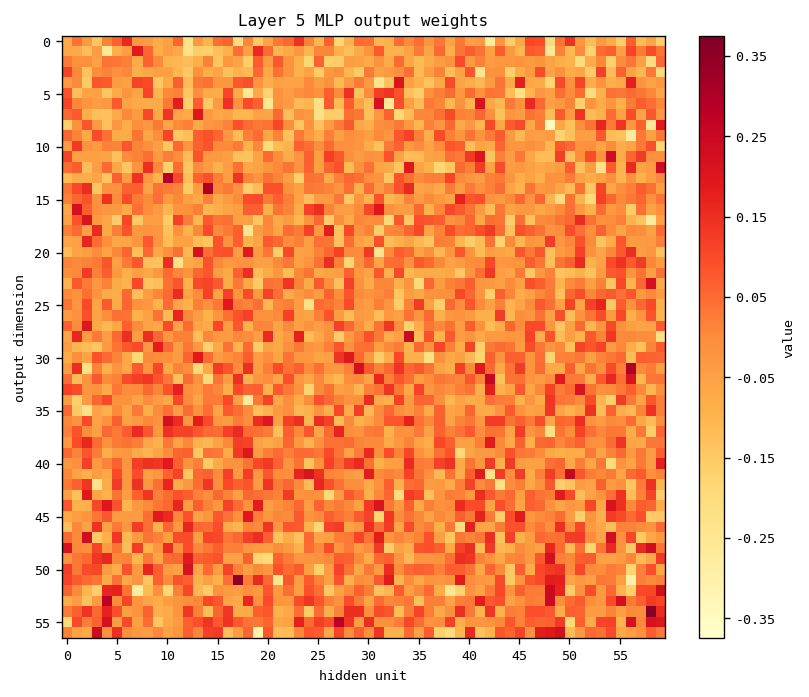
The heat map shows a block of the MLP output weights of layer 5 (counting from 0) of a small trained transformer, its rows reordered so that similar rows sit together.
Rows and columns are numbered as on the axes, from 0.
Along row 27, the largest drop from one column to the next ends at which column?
3
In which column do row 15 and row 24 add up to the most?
39
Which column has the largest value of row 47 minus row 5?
18
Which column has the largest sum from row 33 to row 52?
48
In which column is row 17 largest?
2
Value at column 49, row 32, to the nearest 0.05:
0.2
